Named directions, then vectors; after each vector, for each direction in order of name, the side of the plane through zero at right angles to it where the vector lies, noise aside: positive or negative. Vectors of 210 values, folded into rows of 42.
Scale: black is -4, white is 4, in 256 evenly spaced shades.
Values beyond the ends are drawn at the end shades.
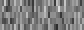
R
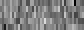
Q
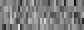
positive, negative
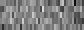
positive, negative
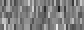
negative, negative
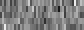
negative, negative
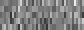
negative, positive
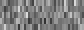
negative, positive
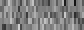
positive, negative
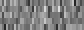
positive, positive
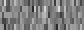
positive, positive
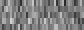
positive, negative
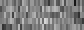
positive, negative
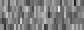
positive, positive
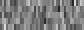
negative, negative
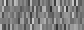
positive, positive
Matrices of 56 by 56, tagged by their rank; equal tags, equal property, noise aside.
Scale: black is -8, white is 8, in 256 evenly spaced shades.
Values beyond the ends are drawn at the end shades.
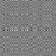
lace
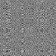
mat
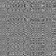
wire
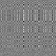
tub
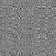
wire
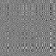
tub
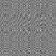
mat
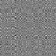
mat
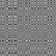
tub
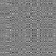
mat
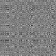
wire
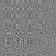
lace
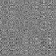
wire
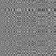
lace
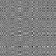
tub
